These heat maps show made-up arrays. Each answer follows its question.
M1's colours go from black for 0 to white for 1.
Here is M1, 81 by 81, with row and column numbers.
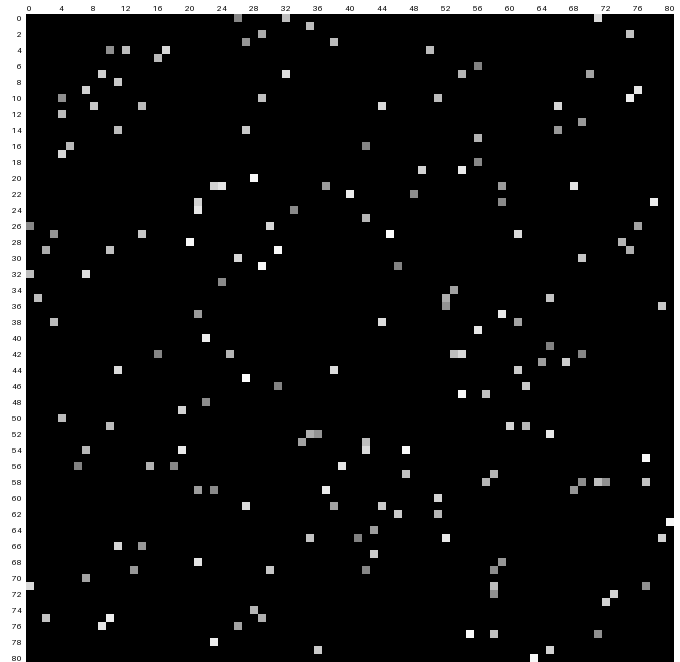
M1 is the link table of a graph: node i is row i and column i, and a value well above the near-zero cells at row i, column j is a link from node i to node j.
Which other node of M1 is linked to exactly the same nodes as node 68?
node 37
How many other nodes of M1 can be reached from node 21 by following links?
7
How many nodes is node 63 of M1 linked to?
1
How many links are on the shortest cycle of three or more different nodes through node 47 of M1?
6
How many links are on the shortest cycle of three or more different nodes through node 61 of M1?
3
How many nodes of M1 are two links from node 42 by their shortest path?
8
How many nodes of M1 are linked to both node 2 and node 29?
1
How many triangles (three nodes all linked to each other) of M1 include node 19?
0
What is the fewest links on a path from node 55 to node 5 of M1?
6
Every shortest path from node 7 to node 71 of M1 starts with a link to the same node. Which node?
node 32
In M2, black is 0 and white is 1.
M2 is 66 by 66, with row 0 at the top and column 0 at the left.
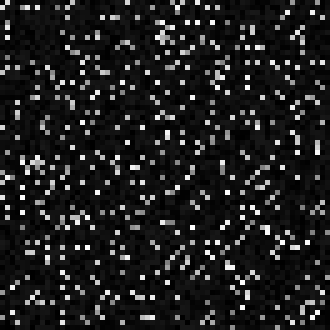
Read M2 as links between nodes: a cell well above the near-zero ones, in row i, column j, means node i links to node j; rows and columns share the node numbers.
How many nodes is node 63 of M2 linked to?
11
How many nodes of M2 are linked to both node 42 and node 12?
5
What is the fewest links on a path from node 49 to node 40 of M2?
3
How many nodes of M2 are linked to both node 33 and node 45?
8
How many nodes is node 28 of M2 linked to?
8
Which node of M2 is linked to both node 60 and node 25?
node 8
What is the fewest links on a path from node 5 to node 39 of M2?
3
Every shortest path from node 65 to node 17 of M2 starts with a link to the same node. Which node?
node 55
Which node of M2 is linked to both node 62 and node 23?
node 46
